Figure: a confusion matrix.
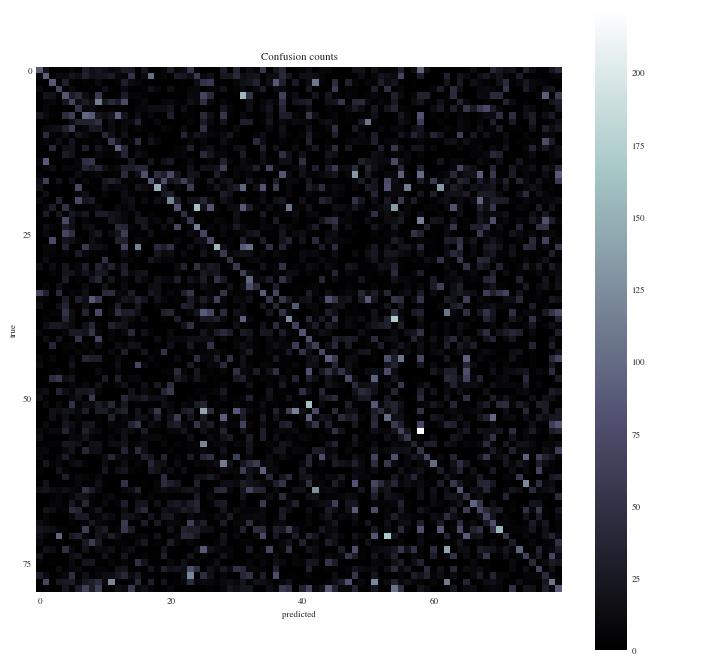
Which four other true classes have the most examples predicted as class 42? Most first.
64, 2, 52, 54
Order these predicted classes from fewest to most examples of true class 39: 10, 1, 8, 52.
10, 1, 52, 8
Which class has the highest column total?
58
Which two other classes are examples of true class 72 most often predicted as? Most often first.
8, 79
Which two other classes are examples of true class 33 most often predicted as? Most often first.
32, 61
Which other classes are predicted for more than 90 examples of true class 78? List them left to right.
11, 51, 62
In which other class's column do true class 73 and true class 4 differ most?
31
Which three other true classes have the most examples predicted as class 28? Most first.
60, 53, 15
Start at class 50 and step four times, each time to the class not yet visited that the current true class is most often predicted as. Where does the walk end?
54
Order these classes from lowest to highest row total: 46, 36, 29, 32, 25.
29, 36, 25, 32, 46
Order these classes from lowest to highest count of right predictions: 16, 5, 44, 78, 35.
35, 5, 16, 44, 78
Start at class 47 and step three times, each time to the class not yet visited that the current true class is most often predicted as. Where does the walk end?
9
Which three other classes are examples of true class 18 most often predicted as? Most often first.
61, 56, 31
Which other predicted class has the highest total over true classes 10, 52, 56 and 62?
25
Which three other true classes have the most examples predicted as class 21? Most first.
24, 53, 46
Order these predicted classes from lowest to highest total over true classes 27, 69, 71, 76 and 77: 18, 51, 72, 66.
72, 66, 18, 51
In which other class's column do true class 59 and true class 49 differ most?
74
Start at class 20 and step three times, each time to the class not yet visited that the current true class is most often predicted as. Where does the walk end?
55
